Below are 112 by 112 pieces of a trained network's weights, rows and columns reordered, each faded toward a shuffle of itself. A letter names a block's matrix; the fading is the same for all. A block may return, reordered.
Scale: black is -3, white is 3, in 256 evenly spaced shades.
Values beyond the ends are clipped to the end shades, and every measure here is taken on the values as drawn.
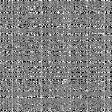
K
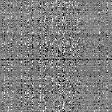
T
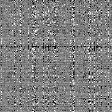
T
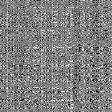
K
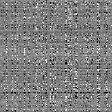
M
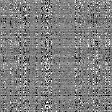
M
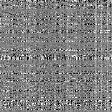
K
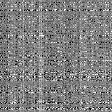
K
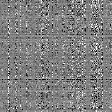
T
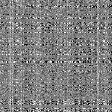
K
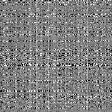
K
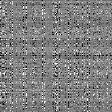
M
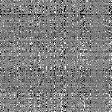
M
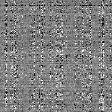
T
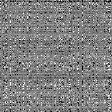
T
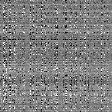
M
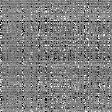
M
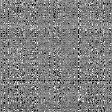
T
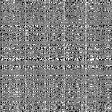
K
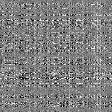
K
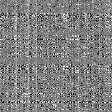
K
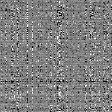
T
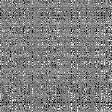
M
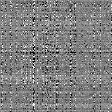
M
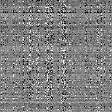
M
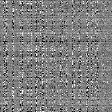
M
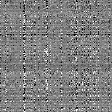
M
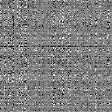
T
